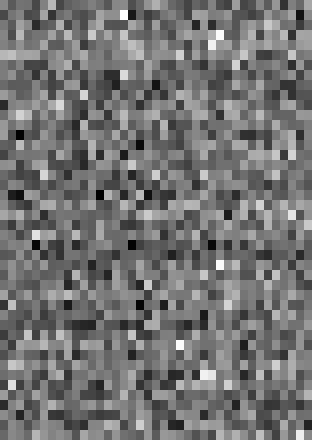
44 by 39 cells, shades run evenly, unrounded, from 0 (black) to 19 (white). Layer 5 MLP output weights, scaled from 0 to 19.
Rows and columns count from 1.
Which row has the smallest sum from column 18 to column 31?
25
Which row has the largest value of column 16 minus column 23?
2
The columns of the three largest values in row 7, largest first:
30, 9, 19
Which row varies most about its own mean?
38
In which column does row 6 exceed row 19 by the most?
18
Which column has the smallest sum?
10
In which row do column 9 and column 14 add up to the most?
4
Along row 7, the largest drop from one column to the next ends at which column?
31
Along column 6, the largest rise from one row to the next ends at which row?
27
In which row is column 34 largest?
3
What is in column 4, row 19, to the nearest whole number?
6
